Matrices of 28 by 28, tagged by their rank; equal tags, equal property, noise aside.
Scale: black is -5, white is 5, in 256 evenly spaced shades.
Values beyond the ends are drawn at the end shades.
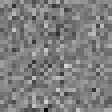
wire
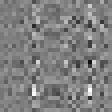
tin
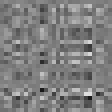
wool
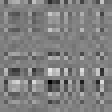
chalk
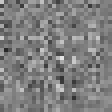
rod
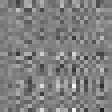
wool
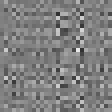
tin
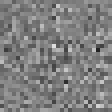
wire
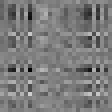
chalk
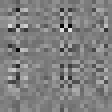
wool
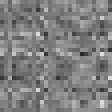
tin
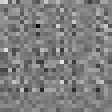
rod
